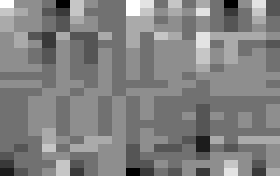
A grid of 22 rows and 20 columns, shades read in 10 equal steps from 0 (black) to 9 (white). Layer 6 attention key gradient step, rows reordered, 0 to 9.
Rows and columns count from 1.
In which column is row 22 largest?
17
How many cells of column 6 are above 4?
11
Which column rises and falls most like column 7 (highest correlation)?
4
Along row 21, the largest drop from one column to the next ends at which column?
6
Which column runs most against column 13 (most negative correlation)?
9
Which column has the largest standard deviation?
15
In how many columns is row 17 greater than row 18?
4
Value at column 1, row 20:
3
